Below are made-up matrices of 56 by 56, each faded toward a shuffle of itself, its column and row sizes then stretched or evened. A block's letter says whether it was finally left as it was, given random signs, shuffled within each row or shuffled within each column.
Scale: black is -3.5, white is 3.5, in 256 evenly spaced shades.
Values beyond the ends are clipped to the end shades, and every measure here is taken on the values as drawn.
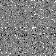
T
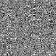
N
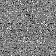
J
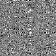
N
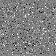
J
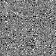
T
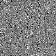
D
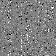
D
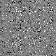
T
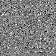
J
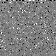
J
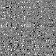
N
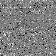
J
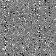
D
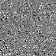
J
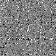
T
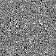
D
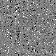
D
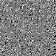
T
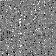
D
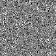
D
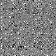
T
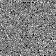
J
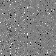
D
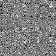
N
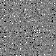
T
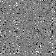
N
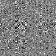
N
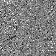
D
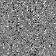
D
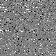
J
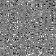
N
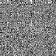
N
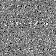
J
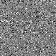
J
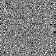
T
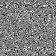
J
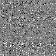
T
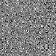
N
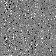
D
